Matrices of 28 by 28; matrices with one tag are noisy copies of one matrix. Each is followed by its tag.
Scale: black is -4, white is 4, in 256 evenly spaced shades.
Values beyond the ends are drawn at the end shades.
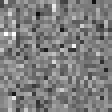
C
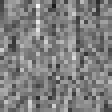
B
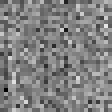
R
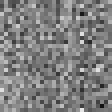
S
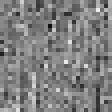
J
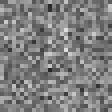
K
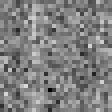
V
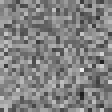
S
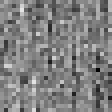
J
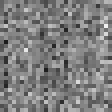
R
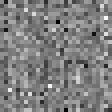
R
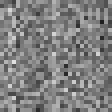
C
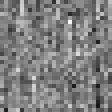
J
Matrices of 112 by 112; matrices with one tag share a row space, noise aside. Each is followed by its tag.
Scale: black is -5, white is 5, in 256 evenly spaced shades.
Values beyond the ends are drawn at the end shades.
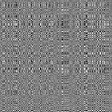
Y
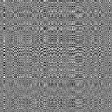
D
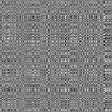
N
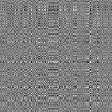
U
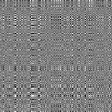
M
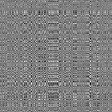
U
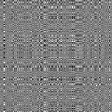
D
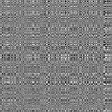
N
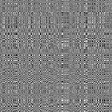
Y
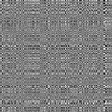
N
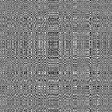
U
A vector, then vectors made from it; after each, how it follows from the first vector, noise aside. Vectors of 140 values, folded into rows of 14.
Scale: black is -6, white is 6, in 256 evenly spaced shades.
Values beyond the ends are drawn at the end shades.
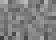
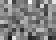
reversed, negated, scaled up.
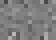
negated, partly zeroed.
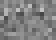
wrapped around, negated.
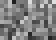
reversed, negated, scaled up.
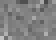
negated, partly zeroed.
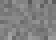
reversed, shrunk.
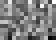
reversed, negated, scaled up.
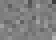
reversed, partly zeroed.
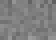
reversed, shrunk.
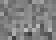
wrapped around, negated.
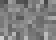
negated.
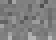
reversed, partly zeroed.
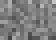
reversed, negated.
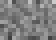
reversed, negated.
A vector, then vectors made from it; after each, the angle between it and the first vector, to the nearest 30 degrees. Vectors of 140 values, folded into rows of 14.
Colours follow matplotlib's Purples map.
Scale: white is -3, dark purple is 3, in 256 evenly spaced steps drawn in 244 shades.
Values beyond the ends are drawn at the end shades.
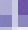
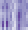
60 degrees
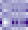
90 degrees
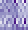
120 degrees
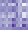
120 degrees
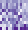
120 degrees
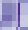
90 degrees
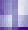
150 degrees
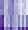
120 degrees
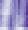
60 degrees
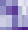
150 degrees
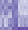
150 degrees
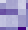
120 degrees
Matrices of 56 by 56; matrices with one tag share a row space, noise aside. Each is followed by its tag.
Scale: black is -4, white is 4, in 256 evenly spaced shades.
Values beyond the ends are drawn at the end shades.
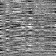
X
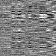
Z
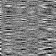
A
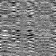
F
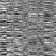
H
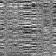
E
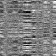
E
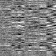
Z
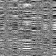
E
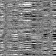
E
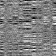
E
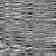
X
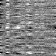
X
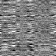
F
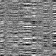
E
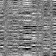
E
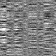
H
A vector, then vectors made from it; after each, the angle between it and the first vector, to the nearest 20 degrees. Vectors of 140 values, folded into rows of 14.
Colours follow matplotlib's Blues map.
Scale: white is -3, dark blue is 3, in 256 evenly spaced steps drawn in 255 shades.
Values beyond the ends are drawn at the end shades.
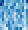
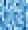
140 degrees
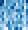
20 degrees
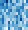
60 degrees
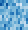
60 degrees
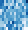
40 degrees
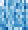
160 degrees
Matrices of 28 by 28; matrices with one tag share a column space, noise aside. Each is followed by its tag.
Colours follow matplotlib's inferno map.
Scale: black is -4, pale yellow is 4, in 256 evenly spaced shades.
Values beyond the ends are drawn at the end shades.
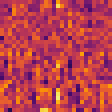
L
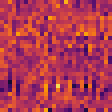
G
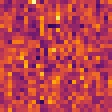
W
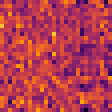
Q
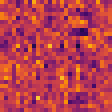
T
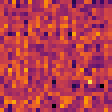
Q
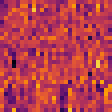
L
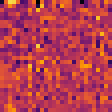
T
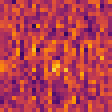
W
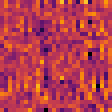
G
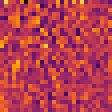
T
